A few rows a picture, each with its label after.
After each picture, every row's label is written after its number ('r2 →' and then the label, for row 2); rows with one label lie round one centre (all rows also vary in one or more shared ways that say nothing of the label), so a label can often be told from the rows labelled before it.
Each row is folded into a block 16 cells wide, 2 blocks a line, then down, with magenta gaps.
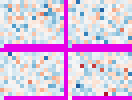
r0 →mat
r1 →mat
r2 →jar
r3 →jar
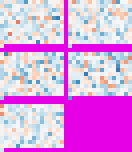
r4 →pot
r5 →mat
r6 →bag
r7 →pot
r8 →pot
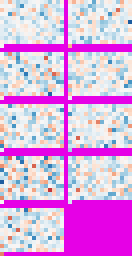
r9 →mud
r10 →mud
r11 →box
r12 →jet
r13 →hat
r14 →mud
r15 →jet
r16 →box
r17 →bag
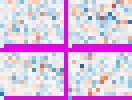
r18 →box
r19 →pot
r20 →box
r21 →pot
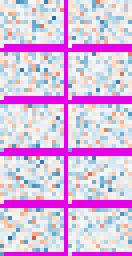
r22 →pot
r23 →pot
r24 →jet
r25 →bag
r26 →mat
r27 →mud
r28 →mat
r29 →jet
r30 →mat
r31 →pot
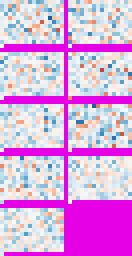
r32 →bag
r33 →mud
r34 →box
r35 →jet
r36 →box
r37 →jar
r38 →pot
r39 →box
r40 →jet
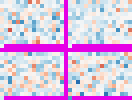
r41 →mud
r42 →bag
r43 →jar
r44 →pot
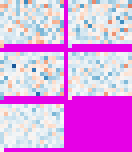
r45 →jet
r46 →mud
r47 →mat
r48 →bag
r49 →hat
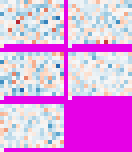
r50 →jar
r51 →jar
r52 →mud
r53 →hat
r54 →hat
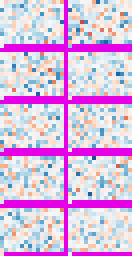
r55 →mud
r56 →mat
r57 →mat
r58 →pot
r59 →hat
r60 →jar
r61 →bag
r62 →mud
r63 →box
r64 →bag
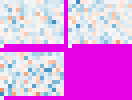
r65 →jet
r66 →hat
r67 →mud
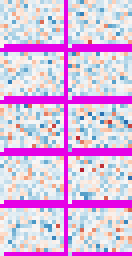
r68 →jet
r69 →box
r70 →pot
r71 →hat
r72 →mud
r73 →mud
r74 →bag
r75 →mud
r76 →bag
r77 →bag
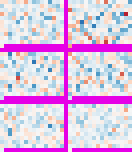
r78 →mud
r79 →hat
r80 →pot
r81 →pot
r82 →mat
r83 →mat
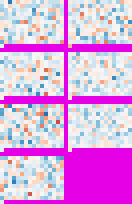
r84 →bag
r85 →jet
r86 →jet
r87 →jet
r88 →jar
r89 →bag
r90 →mud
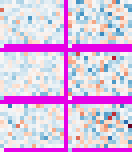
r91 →hat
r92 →hat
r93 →pot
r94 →jet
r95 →hat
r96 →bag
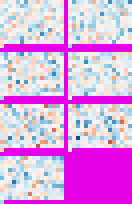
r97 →jet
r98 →pot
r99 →hat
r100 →mat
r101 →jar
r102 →jar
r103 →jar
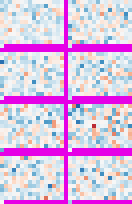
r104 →mat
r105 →hat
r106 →mud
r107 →mud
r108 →pot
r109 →hat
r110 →mat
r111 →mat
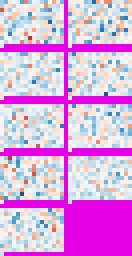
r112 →hat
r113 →pot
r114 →pot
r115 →jet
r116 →mud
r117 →bag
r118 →box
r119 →pot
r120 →bag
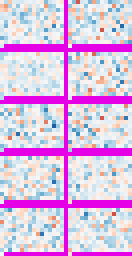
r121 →pot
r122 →jet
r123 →hat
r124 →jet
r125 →mud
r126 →box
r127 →hat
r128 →bag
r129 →mat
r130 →jet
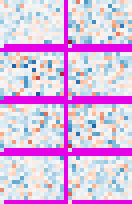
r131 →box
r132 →mat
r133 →mat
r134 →bag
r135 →mud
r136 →bag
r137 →jar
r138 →jet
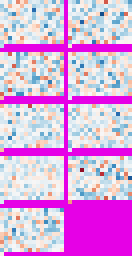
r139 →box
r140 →hat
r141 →jet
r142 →box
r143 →jar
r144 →box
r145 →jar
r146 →hat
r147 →pot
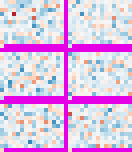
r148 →jet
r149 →pot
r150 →box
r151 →mud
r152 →box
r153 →jar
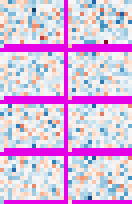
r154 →mat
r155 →hat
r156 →mat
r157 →bag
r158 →mat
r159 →hat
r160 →pot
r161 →bag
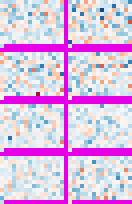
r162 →hat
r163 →jar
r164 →pot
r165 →hat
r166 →mat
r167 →mat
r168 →pot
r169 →jet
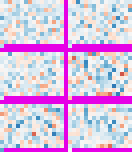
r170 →bag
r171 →pot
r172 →pot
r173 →jar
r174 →pot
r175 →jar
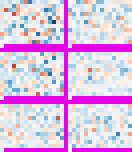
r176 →hat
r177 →pot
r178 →jet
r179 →jar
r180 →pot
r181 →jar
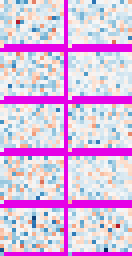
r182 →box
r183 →bag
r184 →jet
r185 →jet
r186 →box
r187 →box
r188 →jet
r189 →jet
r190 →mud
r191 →mat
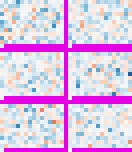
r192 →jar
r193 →mud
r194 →pot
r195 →mat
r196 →jet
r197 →box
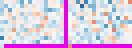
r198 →hat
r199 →bag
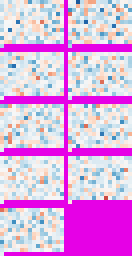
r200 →jet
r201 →mud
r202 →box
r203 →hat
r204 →jet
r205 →box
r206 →bag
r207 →hat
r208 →pot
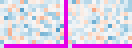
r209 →mud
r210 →hat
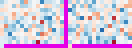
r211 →bag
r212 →mud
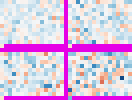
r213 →jet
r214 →jar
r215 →box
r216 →bag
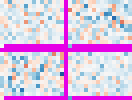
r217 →bag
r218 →mud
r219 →mud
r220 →mat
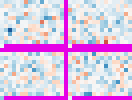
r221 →bag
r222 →jet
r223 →mat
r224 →jar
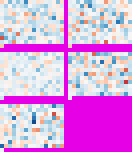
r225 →box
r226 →hat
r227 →hat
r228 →mat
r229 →mat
